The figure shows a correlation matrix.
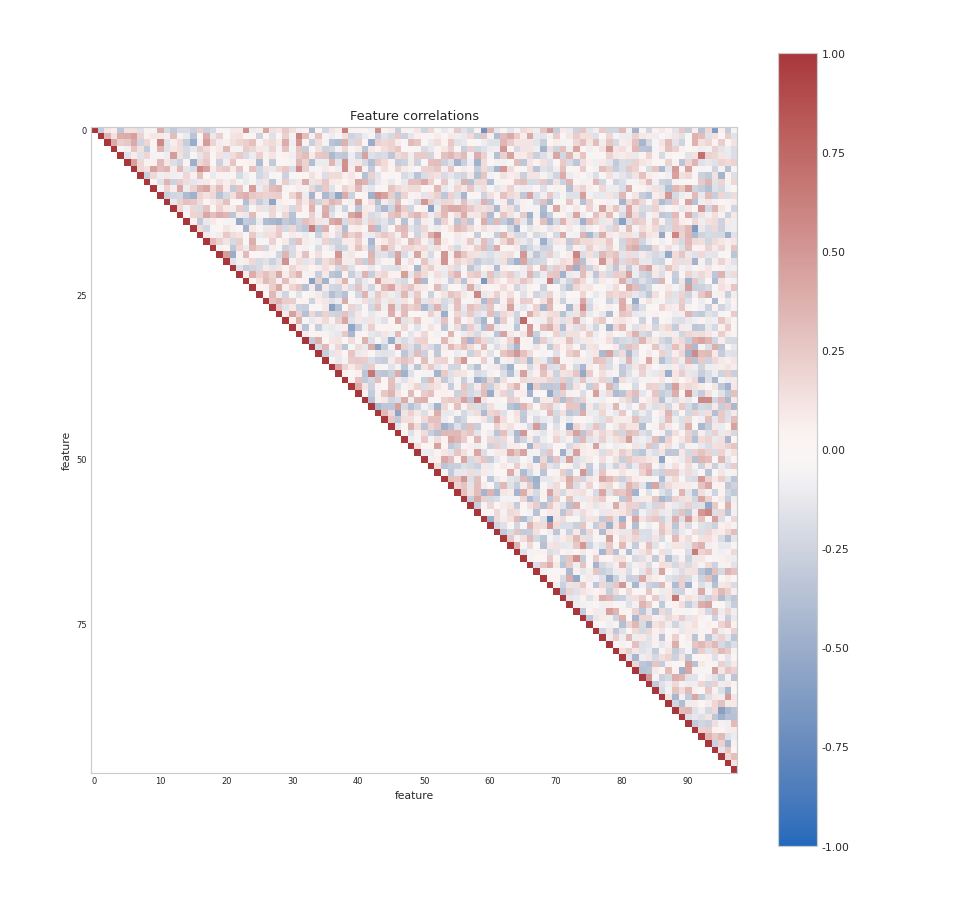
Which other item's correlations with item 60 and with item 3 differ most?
78
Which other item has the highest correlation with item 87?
10
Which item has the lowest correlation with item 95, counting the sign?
88
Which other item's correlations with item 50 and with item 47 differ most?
27
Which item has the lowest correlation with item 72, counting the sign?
45
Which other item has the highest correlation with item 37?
42
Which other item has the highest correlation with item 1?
31
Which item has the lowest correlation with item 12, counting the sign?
51
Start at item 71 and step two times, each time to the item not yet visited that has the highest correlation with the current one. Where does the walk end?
16
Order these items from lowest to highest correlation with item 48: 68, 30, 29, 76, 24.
68, 30, 29, 24, 76
